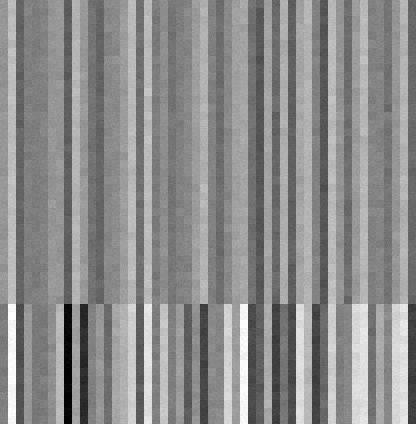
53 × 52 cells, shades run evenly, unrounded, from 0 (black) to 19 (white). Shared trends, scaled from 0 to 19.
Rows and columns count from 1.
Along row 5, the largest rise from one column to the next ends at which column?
42
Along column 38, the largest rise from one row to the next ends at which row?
39
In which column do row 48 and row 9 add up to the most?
2
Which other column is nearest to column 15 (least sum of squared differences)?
48
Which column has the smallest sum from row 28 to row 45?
9
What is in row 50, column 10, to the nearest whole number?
12
